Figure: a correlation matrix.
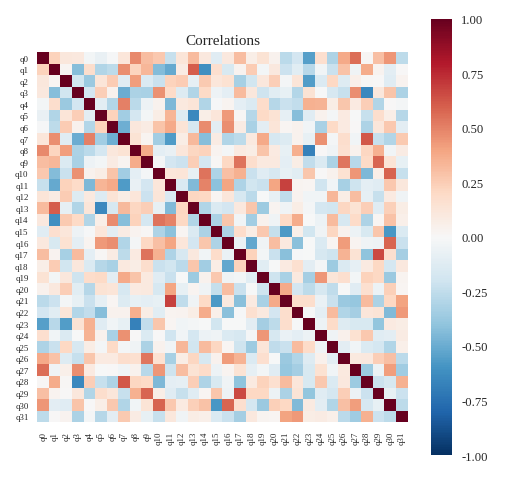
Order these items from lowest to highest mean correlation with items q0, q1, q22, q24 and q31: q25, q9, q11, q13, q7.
q11, q25, q9, q13, q7
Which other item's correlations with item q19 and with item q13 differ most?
q5
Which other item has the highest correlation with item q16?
q30
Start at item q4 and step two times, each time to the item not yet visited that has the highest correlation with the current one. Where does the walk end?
q28
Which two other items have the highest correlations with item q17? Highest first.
q29, q9
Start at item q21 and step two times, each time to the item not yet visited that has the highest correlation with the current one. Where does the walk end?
q14
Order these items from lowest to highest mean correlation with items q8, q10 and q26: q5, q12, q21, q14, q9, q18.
q21, q18, q5, q12, q14, q9
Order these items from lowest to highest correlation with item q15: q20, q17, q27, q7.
q20, q27, q7, q17
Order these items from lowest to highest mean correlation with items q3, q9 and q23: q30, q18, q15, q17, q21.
q15, q21, q18, q30, q17
